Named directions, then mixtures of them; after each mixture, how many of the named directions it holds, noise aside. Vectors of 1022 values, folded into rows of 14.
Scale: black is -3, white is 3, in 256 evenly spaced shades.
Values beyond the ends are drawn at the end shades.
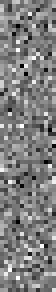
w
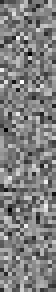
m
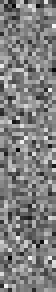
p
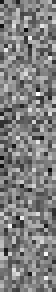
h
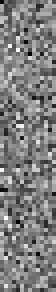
four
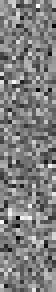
four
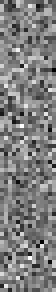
two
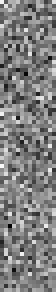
two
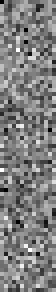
four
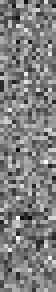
three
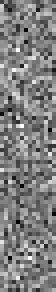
three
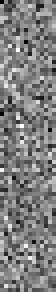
four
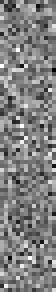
two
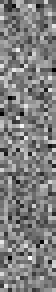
two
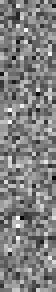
three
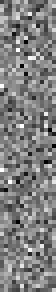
two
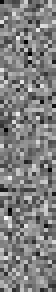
two
